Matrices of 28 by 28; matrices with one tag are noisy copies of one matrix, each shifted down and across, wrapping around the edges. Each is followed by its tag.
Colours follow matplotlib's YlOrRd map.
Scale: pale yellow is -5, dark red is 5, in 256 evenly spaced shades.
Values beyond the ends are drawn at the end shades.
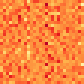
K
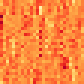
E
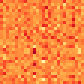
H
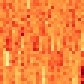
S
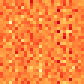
K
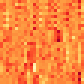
E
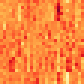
S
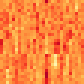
S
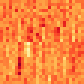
S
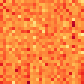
H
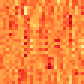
E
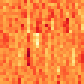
S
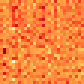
H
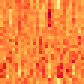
S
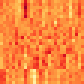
S
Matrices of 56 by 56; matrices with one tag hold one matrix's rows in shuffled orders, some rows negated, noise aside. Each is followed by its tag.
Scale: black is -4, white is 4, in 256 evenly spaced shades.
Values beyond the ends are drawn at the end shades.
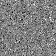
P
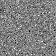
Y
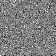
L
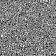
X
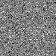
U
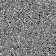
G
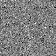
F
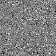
U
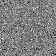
L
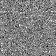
X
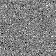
X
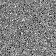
P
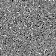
G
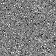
Y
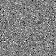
L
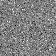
P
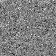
Y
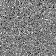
G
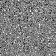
G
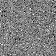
L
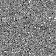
F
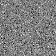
L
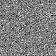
X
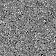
Y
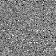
U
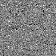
U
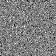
P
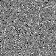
G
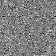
F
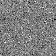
F
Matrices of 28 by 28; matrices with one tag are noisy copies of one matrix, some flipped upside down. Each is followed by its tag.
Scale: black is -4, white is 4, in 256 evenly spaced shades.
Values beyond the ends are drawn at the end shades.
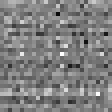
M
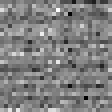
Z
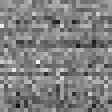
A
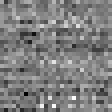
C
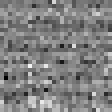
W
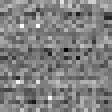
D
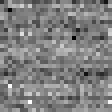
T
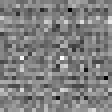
M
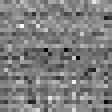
D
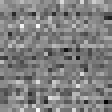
D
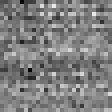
C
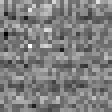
W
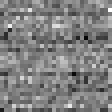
T
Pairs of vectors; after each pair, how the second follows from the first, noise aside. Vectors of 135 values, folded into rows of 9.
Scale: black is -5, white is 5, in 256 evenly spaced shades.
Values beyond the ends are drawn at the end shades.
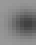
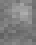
wrapped around, negated, shrunk.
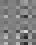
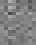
reversed, negated, shrunk.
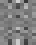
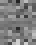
sign-scrambled.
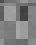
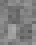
reversed, negated, shrunk.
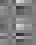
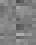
negated, shrunk.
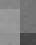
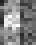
wrapped around, negated, scaled up.
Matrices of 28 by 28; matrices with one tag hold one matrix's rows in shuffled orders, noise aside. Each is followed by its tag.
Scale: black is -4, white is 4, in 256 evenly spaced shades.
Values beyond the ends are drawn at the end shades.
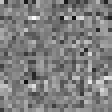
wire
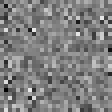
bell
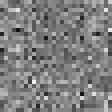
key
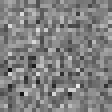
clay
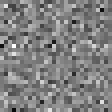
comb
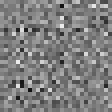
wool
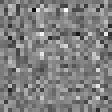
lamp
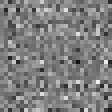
lamp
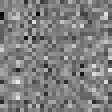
key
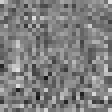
key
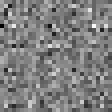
comb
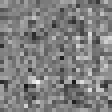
wire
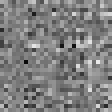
wire
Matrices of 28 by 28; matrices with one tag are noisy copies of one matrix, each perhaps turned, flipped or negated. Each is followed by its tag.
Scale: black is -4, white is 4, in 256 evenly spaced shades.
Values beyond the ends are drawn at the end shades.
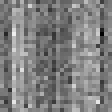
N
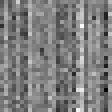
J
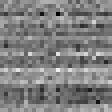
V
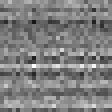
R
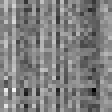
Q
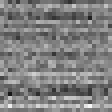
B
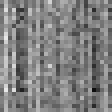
B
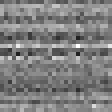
R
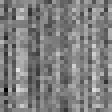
B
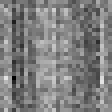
N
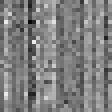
J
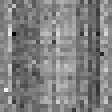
N
